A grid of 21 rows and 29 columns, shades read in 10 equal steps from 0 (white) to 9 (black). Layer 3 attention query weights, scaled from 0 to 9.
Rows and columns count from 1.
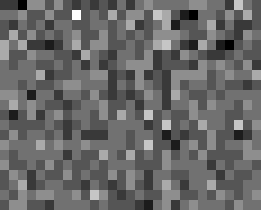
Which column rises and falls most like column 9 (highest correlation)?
18
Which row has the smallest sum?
15
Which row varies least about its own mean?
17
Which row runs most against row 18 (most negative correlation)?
12
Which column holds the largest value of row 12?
2
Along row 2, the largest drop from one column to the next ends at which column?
9
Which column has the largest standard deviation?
19
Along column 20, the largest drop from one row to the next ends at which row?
4
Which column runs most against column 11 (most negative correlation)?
14
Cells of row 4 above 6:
1
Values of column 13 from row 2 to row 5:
3 6 6 6
